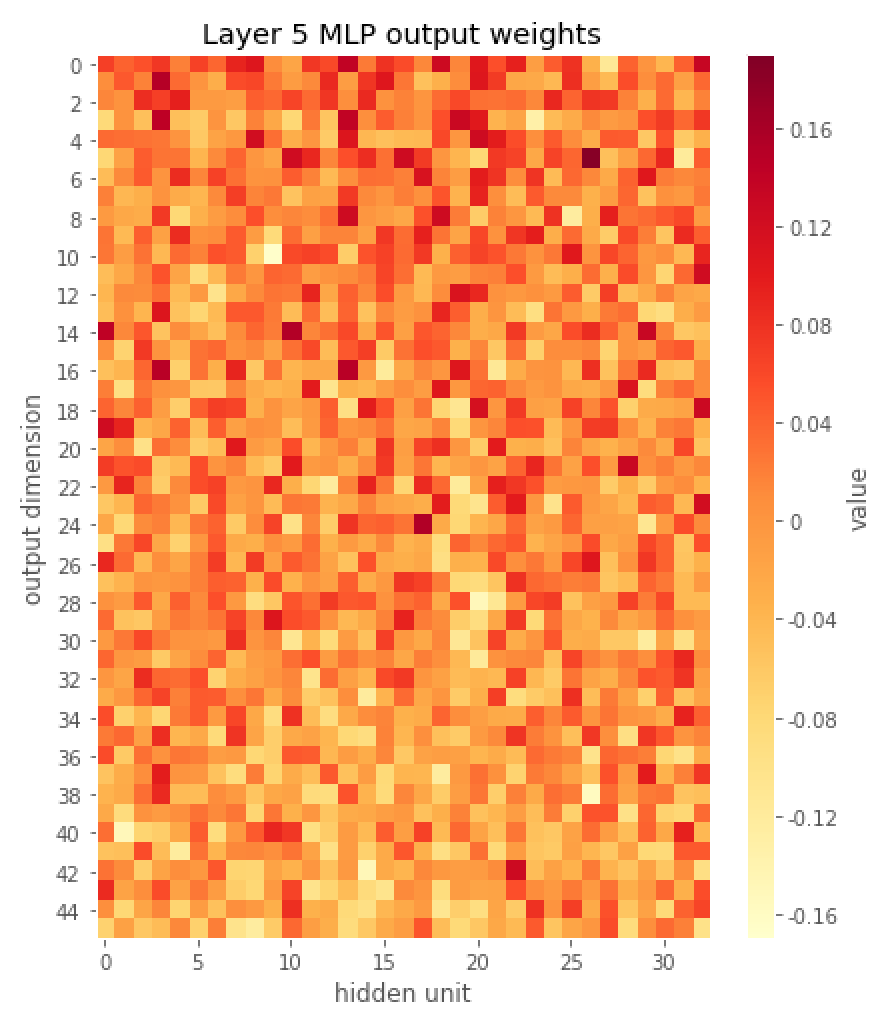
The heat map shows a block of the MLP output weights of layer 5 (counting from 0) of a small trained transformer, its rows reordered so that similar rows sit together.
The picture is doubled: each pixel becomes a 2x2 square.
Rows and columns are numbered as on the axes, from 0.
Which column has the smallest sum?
12
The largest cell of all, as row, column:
5, 26
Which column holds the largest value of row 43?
0
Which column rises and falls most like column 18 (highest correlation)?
13
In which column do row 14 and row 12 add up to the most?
10
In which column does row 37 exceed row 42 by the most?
32
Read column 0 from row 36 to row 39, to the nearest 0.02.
0.06 -0.06 -0.04 -0.02
